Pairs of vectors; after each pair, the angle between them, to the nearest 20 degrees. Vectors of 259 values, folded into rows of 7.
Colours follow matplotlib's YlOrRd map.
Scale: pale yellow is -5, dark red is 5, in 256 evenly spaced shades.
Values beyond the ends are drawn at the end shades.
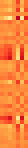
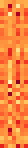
80 degrees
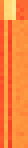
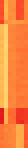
80 degrees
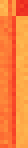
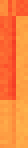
40 degrees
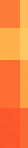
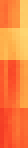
20 degrees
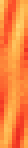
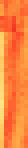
120 degrees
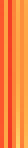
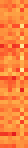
80 degrees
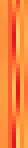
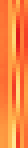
160 degrees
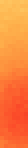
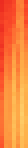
140 degrees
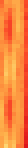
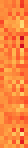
80 degrees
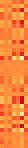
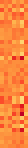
160 degrees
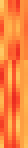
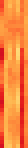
120 degrees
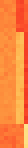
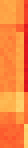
40 degrees
